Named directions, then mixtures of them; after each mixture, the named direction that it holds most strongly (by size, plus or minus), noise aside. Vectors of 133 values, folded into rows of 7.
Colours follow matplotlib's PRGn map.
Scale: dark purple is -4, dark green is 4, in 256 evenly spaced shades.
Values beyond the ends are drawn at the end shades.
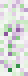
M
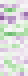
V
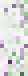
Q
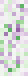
M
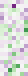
M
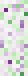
Q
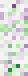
M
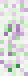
M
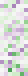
M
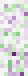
Q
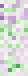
V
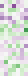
V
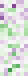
V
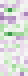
V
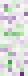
V
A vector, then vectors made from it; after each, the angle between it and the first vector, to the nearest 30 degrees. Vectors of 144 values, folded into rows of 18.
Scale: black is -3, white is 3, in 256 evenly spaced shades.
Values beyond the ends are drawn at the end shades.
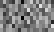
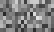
90 degrees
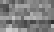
60 degrees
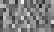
150 degrees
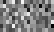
150 degrees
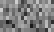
60 degrees
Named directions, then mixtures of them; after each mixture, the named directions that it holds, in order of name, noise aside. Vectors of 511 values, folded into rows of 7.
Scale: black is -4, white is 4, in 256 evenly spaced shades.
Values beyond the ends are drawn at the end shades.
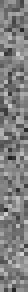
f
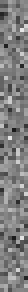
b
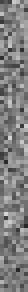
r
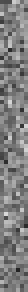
r.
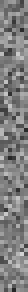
f.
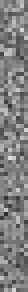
f.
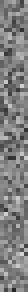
f.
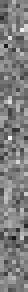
b, r.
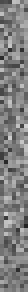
r.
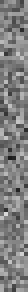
f.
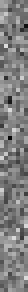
b, r.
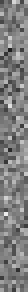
f, r.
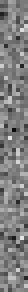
b.
